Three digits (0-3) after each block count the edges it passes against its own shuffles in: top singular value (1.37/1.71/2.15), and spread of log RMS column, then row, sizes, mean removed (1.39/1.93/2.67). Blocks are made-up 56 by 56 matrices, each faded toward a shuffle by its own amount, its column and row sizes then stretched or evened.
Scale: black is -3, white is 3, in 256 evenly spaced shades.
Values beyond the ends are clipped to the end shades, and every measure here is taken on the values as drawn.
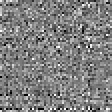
2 2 2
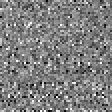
1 0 2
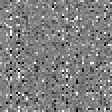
0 3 1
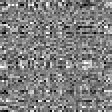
3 1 3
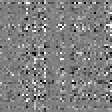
1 3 3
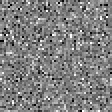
0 0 1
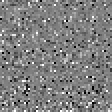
1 1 2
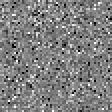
0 1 0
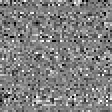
0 0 3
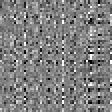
3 3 2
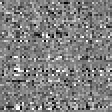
1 1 3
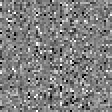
1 3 0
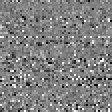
0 0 3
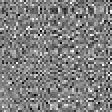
3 1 1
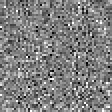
2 1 0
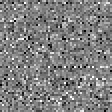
2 0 2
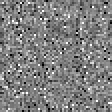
1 1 0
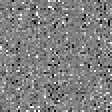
1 2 1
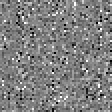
0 2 0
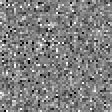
0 1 0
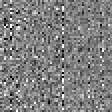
1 3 1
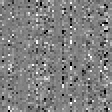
1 3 0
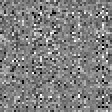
1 3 2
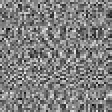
3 0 2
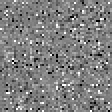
0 1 1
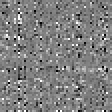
1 3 2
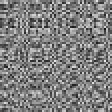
3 0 2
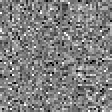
2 1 0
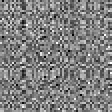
3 1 0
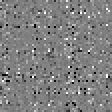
0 2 2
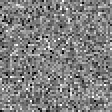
1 0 0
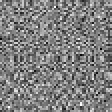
3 1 0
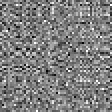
3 1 2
